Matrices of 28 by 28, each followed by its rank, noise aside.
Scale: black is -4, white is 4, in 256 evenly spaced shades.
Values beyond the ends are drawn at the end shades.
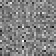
six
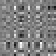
two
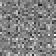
six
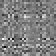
three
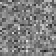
six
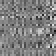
three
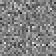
eight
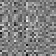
three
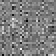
four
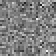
eight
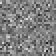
eight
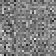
eight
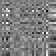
two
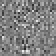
six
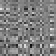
two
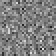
eight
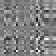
two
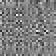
four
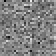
eight
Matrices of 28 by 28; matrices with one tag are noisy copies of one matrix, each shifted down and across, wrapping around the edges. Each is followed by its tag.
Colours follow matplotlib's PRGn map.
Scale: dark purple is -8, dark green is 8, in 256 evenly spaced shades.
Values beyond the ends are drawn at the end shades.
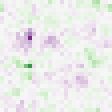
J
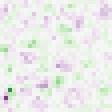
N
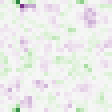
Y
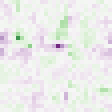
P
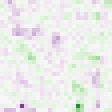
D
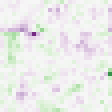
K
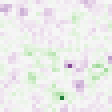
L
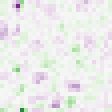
N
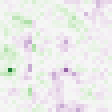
D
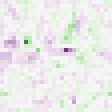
P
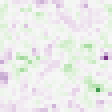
L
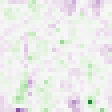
P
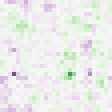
D
